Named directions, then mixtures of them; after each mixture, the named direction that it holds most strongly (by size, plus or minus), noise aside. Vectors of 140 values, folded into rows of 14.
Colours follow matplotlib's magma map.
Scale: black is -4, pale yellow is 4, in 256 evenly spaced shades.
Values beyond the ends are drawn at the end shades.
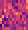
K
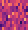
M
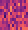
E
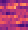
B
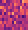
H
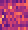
K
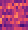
B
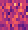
E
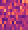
H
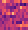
B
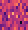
M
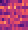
B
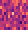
H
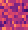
M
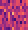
H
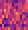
K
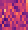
K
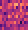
M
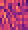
E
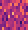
M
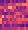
B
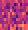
E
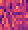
E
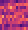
B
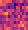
B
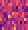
M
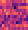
B
